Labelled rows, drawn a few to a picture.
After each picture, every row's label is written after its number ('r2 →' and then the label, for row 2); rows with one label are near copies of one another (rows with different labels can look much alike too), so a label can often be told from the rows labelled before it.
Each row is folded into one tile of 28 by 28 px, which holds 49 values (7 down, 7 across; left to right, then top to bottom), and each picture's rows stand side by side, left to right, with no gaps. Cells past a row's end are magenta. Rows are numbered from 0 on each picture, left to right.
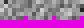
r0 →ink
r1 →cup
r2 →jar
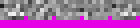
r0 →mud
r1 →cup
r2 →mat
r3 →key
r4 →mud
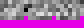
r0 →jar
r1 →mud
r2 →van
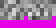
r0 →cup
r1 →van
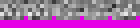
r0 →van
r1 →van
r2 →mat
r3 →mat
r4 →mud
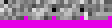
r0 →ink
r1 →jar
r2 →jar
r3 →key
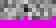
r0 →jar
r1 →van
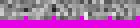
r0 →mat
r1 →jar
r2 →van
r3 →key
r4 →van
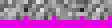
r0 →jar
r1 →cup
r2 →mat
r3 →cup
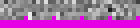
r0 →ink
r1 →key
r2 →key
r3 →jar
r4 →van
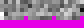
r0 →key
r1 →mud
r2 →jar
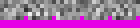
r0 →jar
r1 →van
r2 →key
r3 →cup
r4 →van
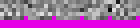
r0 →van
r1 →mud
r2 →mat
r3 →jar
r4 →ink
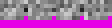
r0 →jar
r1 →mat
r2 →jar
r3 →key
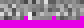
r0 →van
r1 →key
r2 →van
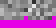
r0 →mat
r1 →ink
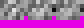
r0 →cup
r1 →jar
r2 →jar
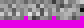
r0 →van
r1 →van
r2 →jar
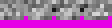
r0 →van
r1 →jar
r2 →jar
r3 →mud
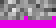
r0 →cup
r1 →mat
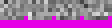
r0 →ink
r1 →key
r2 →van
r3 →mud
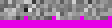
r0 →jar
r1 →ink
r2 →key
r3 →ink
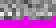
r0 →van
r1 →mud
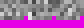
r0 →van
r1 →key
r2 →cup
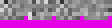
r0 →ink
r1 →key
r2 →ink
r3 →mat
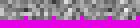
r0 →mat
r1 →van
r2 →cup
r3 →mat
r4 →cup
